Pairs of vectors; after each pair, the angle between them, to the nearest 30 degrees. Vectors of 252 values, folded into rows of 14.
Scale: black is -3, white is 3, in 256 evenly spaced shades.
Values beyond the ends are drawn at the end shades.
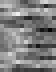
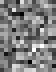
120 degrees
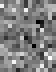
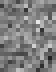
150 degrees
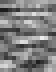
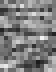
30 degrees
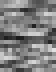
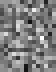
90 degrees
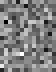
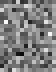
150 degrees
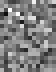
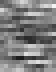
90 degrees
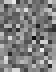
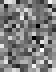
30 degrees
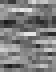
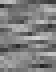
120 degrees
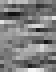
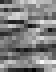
120 degrees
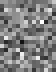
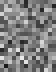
60 degrees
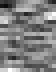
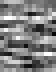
60 degrees
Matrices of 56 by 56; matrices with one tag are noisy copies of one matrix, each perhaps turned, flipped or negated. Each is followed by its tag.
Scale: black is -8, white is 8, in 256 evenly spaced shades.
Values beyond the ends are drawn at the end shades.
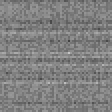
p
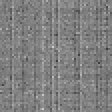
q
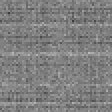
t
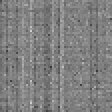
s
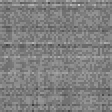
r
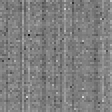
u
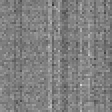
s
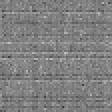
q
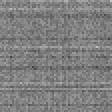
u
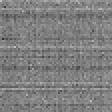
u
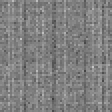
t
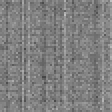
u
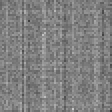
u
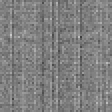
q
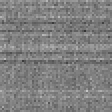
s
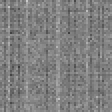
t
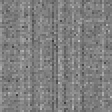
p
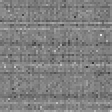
u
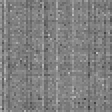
r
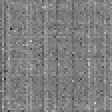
r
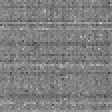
u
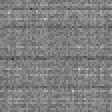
t
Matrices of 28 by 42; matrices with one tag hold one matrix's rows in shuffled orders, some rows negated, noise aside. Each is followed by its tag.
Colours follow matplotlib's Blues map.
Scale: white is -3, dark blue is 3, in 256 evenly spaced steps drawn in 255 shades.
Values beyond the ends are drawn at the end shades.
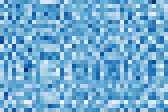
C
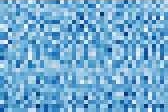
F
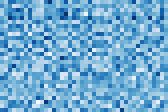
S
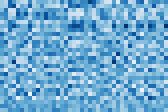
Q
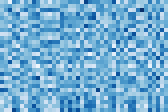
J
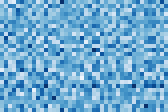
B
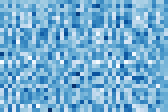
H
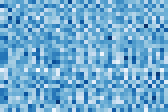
F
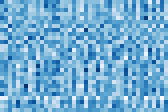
F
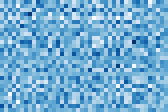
H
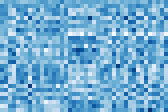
Q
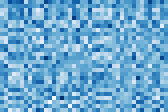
S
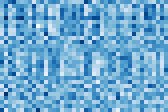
B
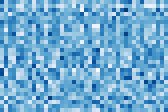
B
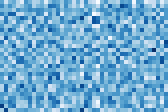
B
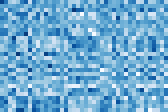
Q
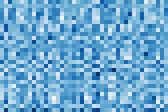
B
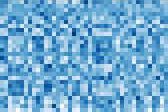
S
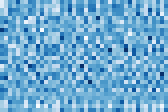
F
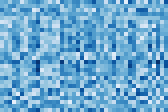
J
